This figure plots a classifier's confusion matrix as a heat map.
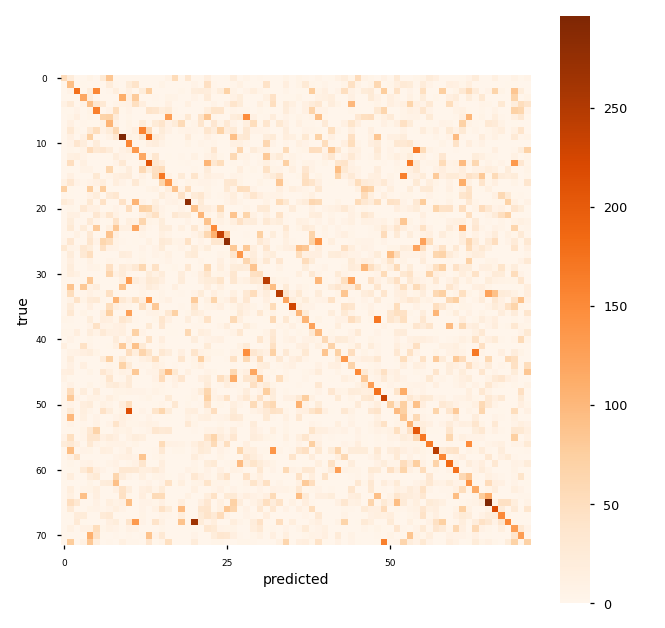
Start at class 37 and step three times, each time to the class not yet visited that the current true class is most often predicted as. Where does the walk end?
1
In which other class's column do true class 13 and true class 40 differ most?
53
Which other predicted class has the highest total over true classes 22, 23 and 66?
61
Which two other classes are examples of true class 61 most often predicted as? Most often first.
62, 8
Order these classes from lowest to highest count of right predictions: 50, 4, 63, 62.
50, 4, 63, 62
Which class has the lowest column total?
0
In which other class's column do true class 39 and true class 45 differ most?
29
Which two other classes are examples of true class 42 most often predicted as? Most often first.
63, 28
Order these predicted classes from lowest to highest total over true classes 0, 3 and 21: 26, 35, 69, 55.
35, 55, 69, 26
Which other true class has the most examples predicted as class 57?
36
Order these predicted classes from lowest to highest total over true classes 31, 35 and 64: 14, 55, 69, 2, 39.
2, 55, 69, 39, 14
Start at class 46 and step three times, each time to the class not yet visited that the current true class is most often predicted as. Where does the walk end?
5
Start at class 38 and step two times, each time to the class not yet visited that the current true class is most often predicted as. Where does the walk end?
27
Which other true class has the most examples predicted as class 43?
33
